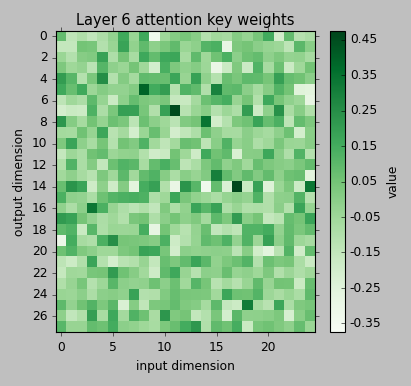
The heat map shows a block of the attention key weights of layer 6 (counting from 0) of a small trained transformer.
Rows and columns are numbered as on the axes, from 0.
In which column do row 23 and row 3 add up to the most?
19
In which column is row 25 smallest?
6
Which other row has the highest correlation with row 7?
22
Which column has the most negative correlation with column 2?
20
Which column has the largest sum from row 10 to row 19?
1
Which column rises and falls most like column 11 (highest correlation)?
7
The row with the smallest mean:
9
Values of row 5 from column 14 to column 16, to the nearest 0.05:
-0.1 0.3 0.1
